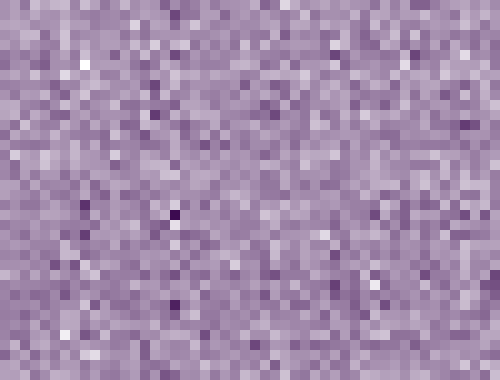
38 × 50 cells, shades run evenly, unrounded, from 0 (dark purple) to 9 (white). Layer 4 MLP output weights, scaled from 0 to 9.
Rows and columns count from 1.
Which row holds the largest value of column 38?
29
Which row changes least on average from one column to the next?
33
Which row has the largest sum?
8
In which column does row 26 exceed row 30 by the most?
7
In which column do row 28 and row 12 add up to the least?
28
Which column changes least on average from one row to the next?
35
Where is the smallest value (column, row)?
18, 22
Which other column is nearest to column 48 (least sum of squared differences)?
13
